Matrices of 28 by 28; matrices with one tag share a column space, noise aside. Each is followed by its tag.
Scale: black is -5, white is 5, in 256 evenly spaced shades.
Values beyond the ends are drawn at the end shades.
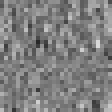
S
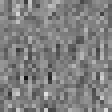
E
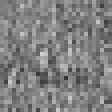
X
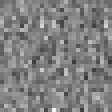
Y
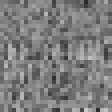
E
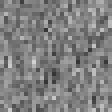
Y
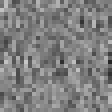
Y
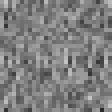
Y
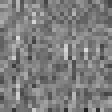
E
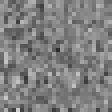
X
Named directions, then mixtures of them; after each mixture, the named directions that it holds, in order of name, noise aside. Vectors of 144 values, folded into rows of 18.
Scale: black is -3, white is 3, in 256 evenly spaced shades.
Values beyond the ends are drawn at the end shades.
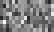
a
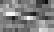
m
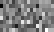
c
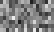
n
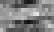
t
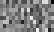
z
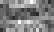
n, t.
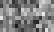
c, t.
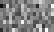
a, c.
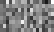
a, z.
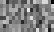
z.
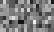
n, z.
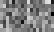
a, z.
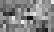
m, z.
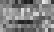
t, z.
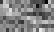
m, n.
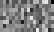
z.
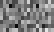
c, n.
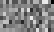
z.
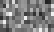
a, m.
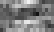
t.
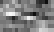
m.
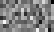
a, z.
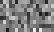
a, n.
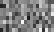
a, c.
